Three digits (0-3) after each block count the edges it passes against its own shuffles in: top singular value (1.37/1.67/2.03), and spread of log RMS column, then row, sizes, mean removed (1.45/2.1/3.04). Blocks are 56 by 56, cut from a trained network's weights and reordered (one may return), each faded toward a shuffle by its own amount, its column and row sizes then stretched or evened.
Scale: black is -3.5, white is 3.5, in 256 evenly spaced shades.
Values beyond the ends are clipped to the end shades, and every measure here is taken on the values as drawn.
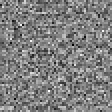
2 0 0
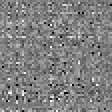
0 2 2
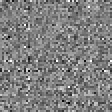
0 1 2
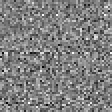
2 0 1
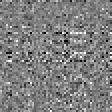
3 2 2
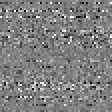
0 0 3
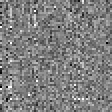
1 2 0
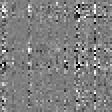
1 3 2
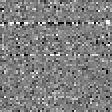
2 1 2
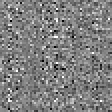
1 2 1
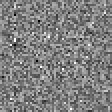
0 1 1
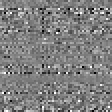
0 1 3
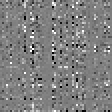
0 3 2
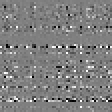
3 2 3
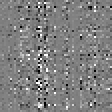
1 3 2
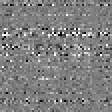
1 1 3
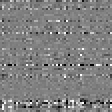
2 1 3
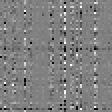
2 3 1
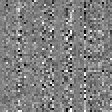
2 3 0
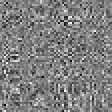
3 2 1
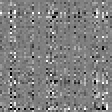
2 3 2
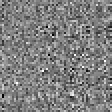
2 2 1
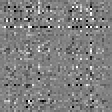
2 2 2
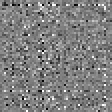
2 2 2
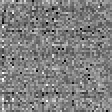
1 2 0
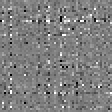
1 2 2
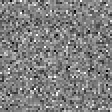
0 0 1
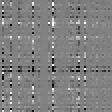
3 3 1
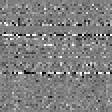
3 0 3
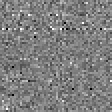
1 1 1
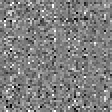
1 2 1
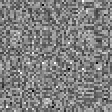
3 0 0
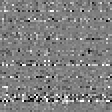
2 0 3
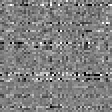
2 1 3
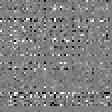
2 2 3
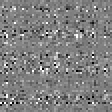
1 2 3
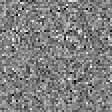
1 1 1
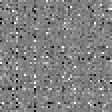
0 2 2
